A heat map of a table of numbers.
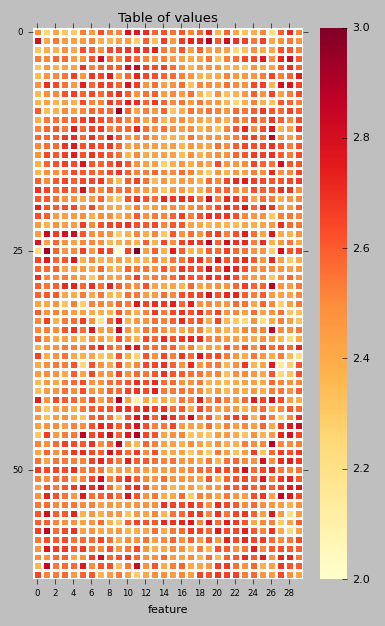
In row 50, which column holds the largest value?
23
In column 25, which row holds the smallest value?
33
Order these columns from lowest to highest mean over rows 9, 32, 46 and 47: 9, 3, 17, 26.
17, 3, 26, 9
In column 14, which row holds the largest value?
44
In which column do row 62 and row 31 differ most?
11
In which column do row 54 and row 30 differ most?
19
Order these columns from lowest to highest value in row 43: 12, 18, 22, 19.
22, 19, 18, 12
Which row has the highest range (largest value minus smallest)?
25
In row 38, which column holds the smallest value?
27
